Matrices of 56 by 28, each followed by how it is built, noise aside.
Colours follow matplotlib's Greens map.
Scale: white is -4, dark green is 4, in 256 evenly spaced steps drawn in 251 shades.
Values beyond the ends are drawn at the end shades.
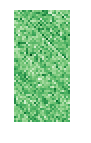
Toeplitz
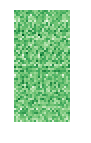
repeating columns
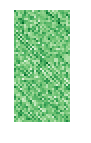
Toeplitz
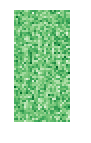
blocks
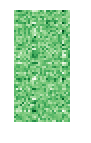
low rank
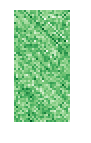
Toeplitz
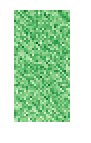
Toeplitz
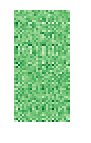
low rank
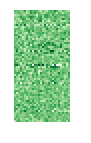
uneven rows
